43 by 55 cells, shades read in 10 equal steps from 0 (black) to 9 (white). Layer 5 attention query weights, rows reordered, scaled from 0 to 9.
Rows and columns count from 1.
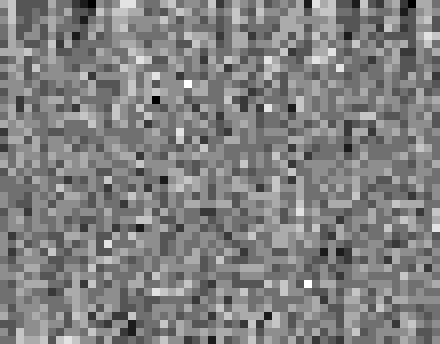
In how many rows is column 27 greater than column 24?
10
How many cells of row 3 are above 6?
4
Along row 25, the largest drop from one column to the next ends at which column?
46
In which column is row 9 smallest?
29
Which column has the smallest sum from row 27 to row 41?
43
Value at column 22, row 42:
3
